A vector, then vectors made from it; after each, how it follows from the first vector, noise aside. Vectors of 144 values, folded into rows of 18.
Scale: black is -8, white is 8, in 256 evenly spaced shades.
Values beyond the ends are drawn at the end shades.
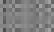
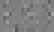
wrapped around, partly zeroed.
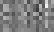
wrapped around, negated, scaled up.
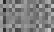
scaled up.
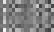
negated, scaled up.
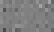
partly zeroed.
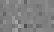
wrapped around, partly zeroed.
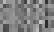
wrapped around, scaled up.
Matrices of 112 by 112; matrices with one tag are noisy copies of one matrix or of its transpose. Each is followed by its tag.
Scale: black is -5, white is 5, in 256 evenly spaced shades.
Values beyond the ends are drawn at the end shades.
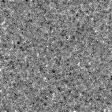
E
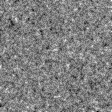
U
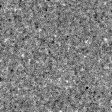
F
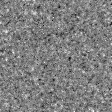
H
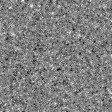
H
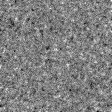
U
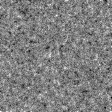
U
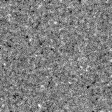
F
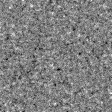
H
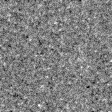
F
